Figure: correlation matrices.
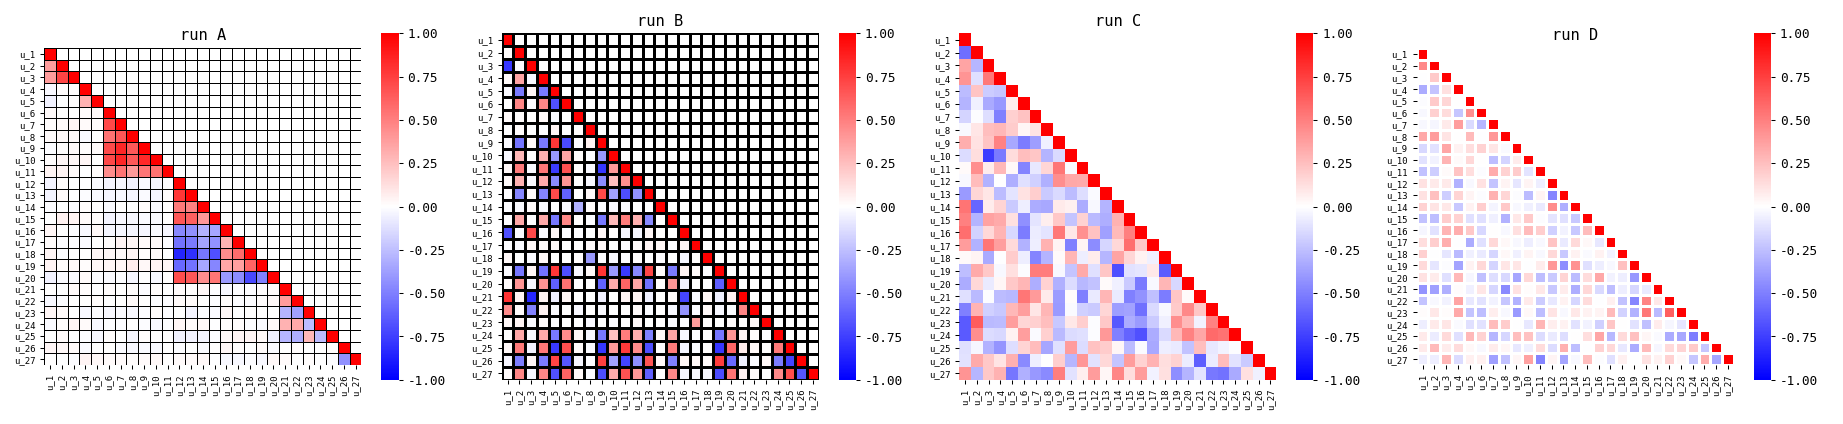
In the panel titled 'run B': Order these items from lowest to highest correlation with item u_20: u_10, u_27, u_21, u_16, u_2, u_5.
u_5, u_16, u_21, u_10, u_2, u_27
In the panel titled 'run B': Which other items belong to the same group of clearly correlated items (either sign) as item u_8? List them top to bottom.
u_18
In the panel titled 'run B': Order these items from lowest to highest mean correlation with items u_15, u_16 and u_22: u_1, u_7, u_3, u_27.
u_1, u_7, u_3, u_27
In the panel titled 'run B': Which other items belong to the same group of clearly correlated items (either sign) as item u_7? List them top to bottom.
u_14
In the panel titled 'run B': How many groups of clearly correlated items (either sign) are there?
5
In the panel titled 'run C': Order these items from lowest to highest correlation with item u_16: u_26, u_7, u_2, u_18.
u_2, u_7, u_18, u_26
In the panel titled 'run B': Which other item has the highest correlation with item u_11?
u_25
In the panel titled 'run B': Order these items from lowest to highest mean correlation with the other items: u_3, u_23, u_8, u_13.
u_13, u_3, u_8, u_23
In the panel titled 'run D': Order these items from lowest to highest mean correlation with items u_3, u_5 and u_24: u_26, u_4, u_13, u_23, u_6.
u_23, u_13, u_4, u_26, u_6
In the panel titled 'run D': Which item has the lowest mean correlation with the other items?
u_21
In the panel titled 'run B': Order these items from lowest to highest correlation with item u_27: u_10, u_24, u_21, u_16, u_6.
u_16, u_21, u_10, u_24, u_6
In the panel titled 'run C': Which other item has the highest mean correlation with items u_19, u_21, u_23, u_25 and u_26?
u_7
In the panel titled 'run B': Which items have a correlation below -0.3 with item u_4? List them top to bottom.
u_5, u_9, u_13, u_19, u_26
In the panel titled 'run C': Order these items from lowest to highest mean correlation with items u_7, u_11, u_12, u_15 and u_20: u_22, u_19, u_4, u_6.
u_6, u_22, u_4, u_19
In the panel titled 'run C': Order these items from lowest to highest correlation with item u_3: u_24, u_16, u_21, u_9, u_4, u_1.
u_24, u_21, u_16, u_9, u_1, u_4
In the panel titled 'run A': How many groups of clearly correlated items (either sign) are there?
6
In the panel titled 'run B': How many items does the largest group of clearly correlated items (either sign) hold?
16
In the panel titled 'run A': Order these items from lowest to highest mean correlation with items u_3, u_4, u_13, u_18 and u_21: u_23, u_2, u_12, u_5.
u_23, u_12, u_5, u_2
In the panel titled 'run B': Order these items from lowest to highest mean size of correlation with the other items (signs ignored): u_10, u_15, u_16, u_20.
u_16, u_10, u_15, u_20
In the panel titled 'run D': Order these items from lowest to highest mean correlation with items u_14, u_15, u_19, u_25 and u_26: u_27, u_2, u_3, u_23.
u_23, u_2, u_27, u_3
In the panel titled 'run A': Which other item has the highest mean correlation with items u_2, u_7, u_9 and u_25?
u_10
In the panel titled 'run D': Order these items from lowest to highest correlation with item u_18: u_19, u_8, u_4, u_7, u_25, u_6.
u_4, u_7, u_6, u_8, u_25, u_19
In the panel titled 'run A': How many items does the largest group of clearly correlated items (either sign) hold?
9
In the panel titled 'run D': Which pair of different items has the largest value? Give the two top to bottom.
u_22, u_23
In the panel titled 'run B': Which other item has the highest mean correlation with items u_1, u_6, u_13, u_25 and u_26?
u_21
